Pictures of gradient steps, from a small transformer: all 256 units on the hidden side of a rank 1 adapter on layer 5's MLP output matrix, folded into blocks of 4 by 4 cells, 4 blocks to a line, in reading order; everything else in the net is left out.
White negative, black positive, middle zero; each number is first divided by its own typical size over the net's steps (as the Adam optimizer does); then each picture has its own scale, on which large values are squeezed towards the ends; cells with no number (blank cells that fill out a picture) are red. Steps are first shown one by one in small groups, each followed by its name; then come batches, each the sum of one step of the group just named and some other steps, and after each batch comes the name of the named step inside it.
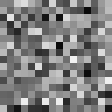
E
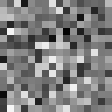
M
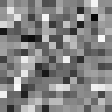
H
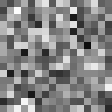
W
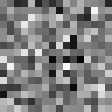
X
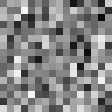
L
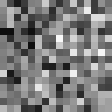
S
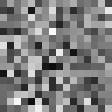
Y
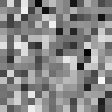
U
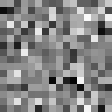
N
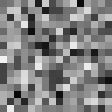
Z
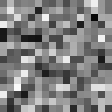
H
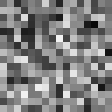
S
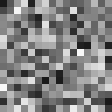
W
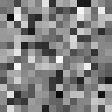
Z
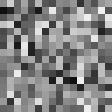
N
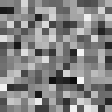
N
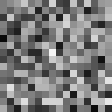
E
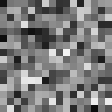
Z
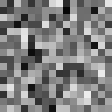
M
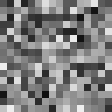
M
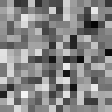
X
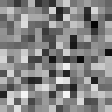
X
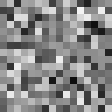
N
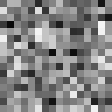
Y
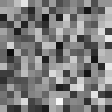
E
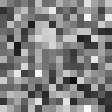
N
